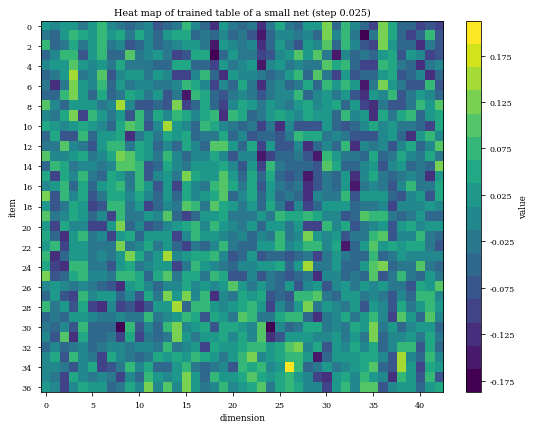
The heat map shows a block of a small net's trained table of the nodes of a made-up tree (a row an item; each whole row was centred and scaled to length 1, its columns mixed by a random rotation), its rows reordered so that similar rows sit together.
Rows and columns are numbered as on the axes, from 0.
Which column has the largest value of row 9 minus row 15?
28
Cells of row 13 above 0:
15
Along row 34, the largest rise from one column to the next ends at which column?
38
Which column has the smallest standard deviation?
12
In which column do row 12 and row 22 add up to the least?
33
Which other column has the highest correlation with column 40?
17
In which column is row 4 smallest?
23
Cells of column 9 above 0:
15
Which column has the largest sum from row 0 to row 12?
3
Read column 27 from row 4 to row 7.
0 0.075 -0.025 0.075
